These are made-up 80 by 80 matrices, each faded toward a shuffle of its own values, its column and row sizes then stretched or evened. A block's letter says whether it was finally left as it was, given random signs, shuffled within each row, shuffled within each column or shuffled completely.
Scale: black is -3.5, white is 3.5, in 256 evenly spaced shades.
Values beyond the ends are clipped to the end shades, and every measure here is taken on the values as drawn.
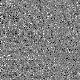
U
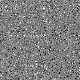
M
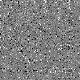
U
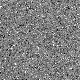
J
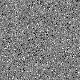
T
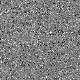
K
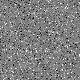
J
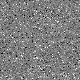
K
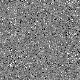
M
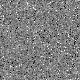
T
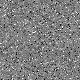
J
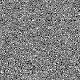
U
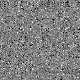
U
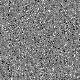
T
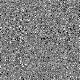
U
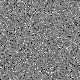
J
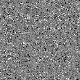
U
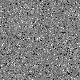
K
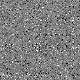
U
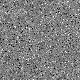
J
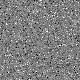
J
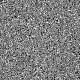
J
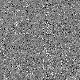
M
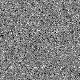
K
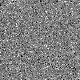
K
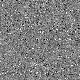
K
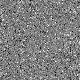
T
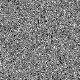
T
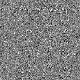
U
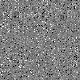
U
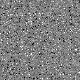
M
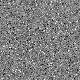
J
